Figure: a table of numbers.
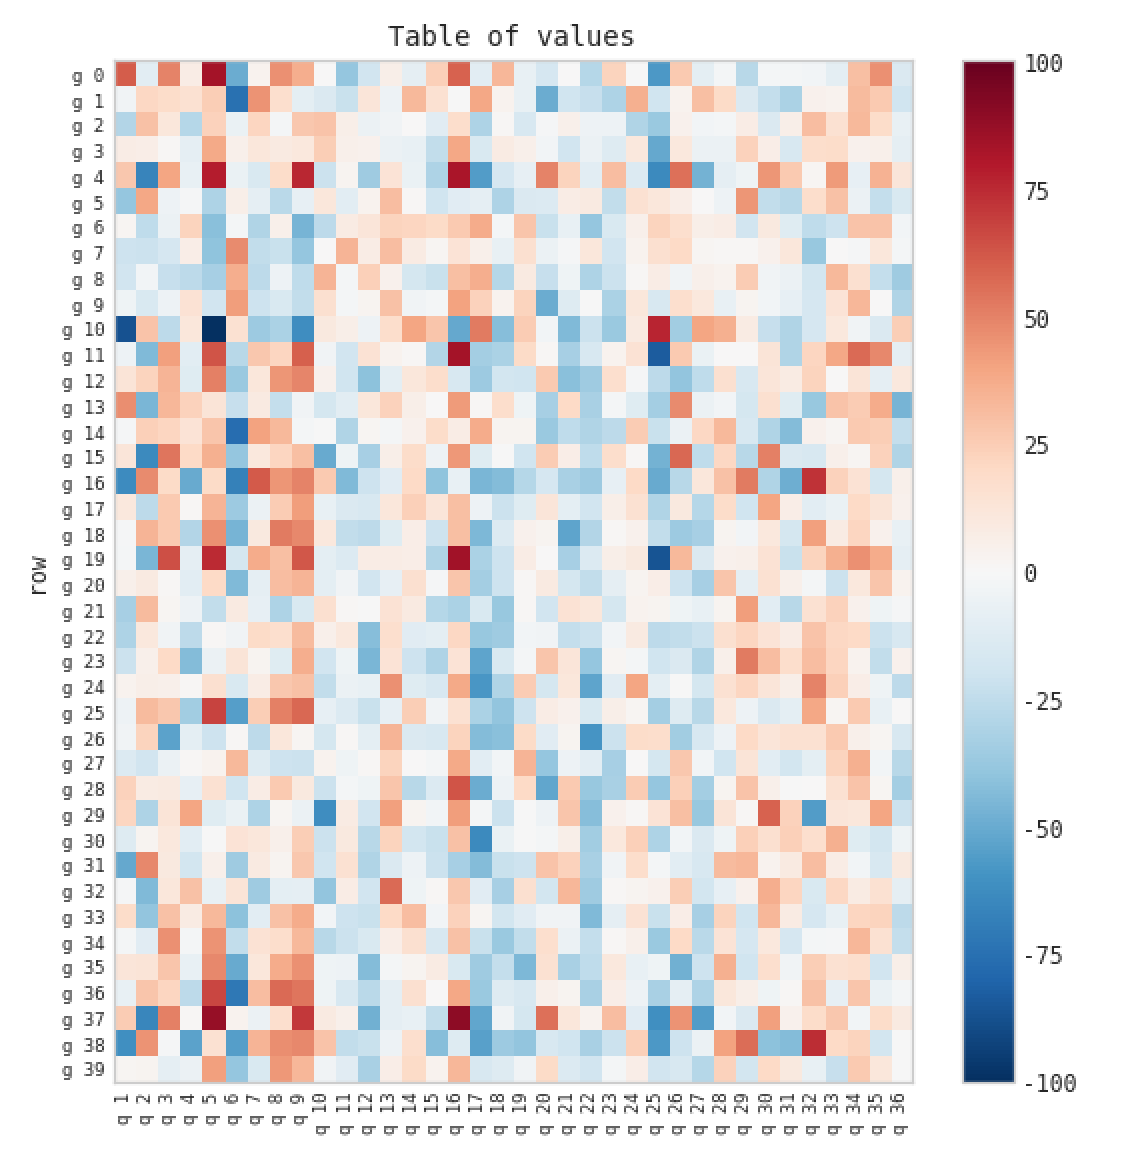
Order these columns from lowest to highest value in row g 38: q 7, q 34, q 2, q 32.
q 34, q 7, q 2, q 32
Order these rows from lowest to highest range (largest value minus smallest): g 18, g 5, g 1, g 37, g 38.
g 5, g 18, g 1, g 38, g 37
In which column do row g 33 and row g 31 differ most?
q 2
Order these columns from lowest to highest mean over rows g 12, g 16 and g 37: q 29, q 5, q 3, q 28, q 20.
q 29, q 28, q 20, q 3, q 5
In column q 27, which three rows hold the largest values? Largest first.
g 10, g 1, g 14
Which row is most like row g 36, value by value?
g 25
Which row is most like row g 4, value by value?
g 37
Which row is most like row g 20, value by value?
g 39
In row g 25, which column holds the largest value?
q 5
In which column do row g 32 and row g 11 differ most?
q 25
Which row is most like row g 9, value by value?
g 27
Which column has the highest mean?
q 16
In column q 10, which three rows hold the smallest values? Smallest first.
g 29, g 15, g 32
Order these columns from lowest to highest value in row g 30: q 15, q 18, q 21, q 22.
q 22, q 15, q 18, q 21
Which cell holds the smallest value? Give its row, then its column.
g 10, q 5
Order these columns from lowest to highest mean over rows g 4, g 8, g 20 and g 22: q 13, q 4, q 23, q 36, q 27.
q 27, q 4, q 36, q 23, q 13
